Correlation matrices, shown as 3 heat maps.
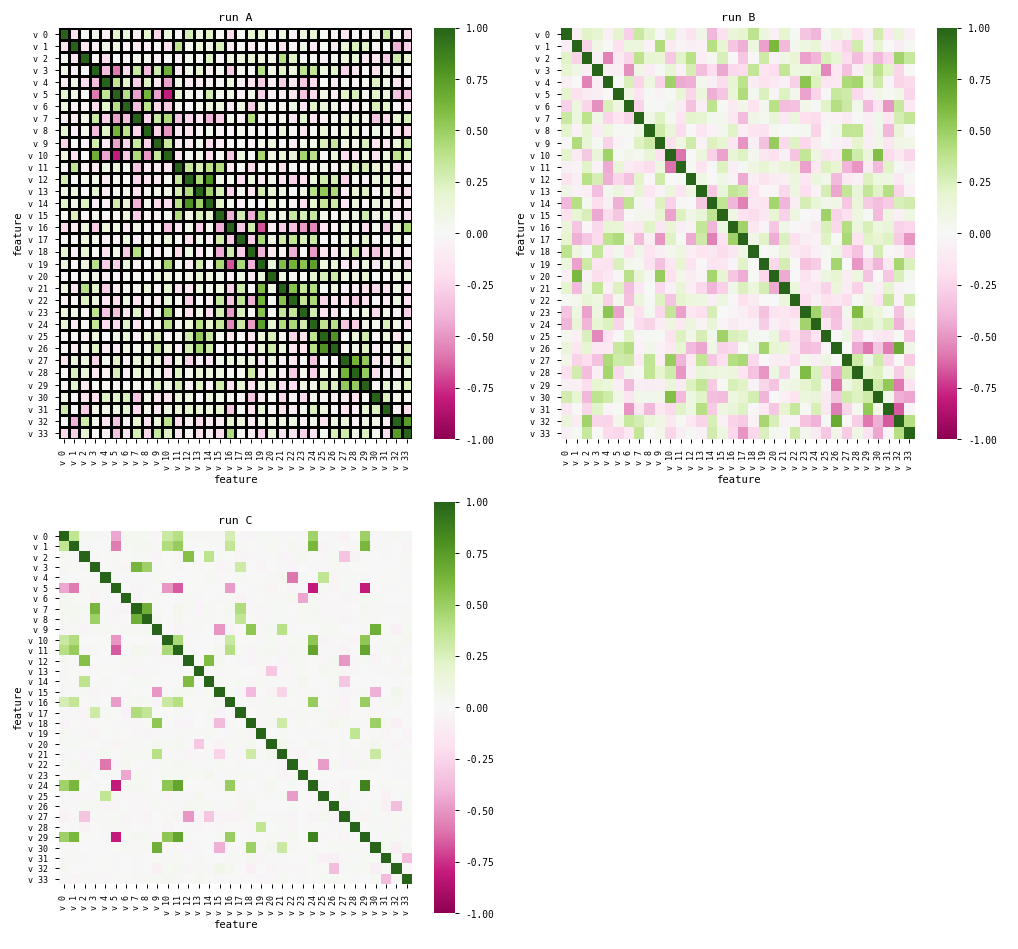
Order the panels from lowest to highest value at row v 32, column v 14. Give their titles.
run A, run C, run B
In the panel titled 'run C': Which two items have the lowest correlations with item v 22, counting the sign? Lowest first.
v 4, v 25
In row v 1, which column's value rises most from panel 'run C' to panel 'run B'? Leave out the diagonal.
v 20
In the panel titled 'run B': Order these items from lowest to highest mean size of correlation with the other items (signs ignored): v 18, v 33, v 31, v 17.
v 18, v 33, v 31, v 17
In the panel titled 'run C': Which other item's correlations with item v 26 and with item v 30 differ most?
v 9
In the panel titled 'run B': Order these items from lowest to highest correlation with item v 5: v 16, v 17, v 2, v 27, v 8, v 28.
v 28, v 2, v 8, v 16, v 27, v 17
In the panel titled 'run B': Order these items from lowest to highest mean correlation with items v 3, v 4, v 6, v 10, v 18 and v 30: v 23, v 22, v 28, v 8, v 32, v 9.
v 22, v 32, v 9, v 8, v 28, v 23
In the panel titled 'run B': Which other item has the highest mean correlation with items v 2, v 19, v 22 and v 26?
v 32
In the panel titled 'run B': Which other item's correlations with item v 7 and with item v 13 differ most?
v 17
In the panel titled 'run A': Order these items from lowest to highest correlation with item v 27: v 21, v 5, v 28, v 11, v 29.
v 21, v 11, v 5, v 29, v 28
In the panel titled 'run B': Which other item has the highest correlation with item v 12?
v 2
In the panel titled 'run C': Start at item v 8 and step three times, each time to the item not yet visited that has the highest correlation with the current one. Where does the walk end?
v 17
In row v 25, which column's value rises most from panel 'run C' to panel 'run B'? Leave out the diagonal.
v 15
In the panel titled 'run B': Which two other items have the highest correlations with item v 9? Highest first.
v 20, v 1
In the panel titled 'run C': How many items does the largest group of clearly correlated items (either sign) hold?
8
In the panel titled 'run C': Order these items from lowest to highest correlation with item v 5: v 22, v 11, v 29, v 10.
v 29, v 11, v 10, v 22
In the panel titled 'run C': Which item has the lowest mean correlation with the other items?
v 5
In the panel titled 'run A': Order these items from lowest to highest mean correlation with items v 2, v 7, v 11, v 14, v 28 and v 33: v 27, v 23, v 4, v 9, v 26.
v 4, v 23, v 9, v 26, v 27
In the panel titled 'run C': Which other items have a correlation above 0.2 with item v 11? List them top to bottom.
v 0, v 1, v 10, v 16, v 24, v 29
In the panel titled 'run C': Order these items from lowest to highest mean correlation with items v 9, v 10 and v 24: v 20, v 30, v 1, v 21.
v 20, v 21, v 30, v 1
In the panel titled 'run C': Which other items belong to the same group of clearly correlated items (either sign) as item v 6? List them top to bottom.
v 23
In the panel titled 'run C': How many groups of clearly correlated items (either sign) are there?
10
